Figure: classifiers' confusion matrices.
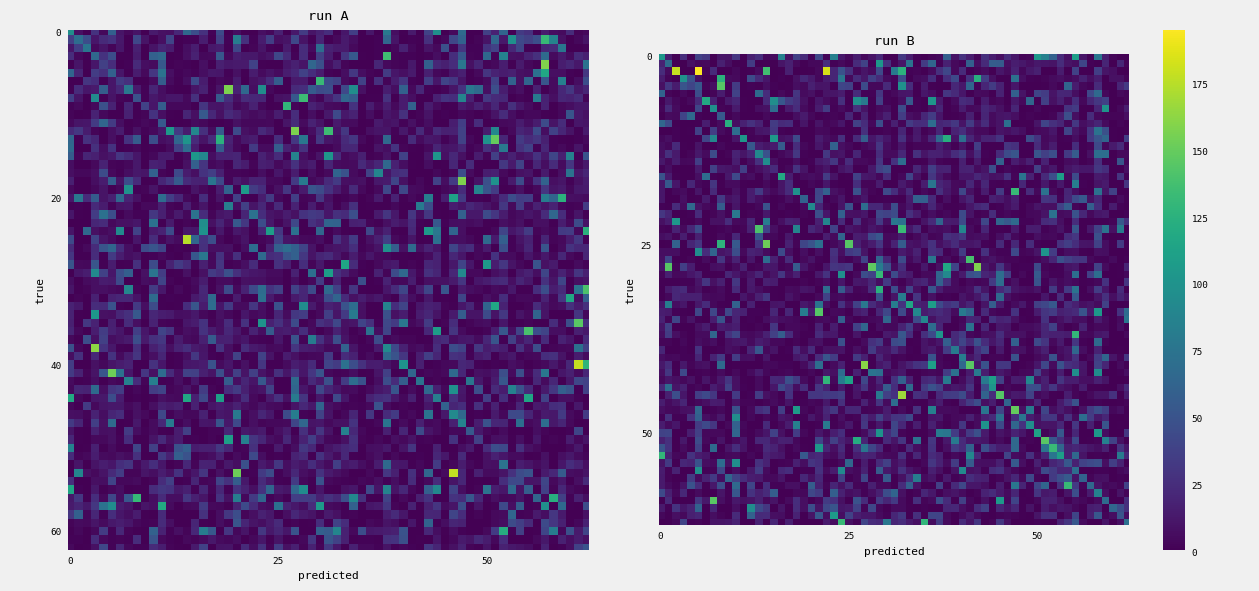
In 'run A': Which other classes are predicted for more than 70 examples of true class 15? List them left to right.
16, 27, 31, 44, 60
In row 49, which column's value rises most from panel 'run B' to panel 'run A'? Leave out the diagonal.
19
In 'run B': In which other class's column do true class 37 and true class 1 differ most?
55
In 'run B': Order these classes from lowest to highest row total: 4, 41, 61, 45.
61, 4, 41, 45
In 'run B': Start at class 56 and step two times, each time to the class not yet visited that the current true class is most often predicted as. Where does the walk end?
21
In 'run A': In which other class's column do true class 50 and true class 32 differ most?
60
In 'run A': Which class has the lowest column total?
9
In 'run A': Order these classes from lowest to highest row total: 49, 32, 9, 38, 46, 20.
49, 9, 32, 46, 38, 20
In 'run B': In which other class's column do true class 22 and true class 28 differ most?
42
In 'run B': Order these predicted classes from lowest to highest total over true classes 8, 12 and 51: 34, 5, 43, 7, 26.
7, 43, 5, 34, 26
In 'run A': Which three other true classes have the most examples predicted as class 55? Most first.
36, 44, 6
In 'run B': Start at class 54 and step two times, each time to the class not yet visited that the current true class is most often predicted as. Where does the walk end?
58
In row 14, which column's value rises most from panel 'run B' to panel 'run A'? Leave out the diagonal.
52
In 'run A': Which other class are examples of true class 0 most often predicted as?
44
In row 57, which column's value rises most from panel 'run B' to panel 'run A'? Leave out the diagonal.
11
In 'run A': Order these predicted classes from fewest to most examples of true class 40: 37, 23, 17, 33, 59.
59, 37, 23, 17, 33
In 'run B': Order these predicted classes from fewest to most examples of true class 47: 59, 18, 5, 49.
59, 5, 49, 18
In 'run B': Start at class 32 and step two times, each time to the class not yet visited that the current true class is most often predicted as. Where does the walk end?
29
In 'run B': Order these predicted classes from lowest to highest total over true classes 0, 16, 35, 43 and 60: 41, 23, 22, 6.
41, 6, 23, 22
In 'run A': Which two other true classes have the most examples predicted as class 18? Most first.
13, 44
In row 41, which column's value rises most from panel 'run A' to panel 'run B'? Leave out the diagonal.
27
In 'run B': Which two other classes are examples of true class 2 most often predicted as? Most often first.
5, 22
